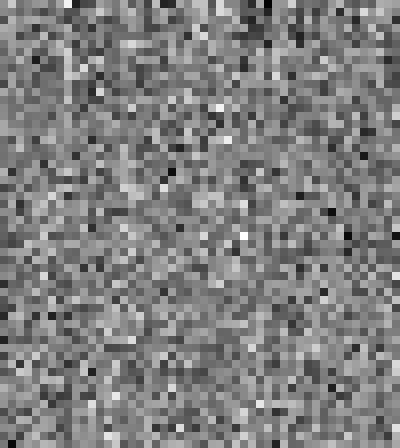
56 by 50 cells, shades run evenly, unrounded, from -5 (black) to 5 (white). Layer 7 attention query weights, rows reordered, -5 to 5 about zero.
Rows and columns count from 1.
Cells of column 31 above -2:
49
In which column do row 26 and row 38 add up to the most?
31
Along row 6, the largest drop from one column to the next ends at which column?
38
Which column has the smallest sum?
1
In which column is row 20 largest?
25
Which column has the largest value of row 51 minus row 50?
12
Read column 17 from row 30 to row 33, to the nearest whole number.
3 1 3 0
